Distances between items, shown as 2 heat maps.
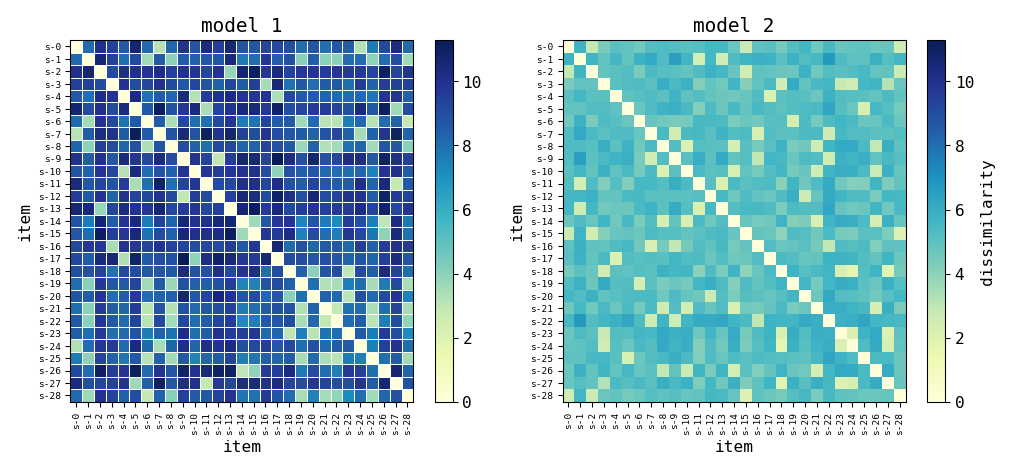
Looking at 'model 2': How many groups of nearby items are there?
9
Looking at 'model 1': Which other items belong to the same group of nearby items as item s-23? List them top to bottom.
s-18, s-20
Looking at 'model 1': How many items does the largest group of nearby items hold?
8
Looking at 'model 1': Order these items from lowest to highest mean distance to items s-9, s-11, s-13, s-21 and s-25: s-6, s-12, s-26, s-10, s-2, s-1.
s-6, s-1, s-12, s-2, s-10, s-26
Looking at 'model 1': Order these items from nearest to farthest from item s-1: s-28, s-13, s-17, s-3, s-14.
s-28, s-14, s-17, s-3, s-13
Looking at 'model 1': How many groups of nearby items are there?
9
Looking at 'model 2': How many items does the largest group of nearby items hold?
5
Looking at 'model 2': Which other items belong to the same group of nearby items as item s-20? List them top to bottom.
s-12
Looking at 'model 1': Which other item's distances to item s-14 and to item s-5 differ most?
s-26
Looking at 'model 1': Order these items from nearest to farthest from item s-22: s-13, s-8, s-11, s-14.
s-8, s-14, s-11, s-13
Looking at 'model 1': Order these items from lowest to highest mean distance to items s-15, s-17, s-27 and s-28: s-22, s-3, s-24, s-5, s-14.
s-22, s-14, s-5, s-24, s-3
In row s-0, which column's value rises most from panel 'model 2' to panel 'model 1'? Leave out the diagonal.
s-2
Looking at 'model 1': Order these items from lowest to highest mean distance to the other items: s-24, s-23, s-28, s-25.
s-25, s-28, s-23, s-24
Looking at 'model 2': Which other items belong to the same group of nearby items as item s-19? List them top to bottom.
s-6
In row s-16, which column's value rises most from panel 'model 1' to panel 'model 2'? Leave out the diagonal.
s-3
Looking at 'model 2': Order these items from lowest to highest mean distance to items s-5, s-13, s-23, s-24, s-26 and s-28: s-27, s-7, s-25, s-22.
s-27, s-25, s-7, s-22
